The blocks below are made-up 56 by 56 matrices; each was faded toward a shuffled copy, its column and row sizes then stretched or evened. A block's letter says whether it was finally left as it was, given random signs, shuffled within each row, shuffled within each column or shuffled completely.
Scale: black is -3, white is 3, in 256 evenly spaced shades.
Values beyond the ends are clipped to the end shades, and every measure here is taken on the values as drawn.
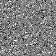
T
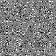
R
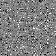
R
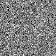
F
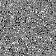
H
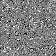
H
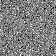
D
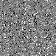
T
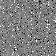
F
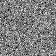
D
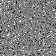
F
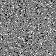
D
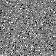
H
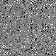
R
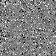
T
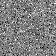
D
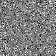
T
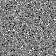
D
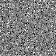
F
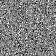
F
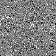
R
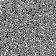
D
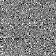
R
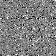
H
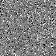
F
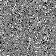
F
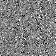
T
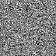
T
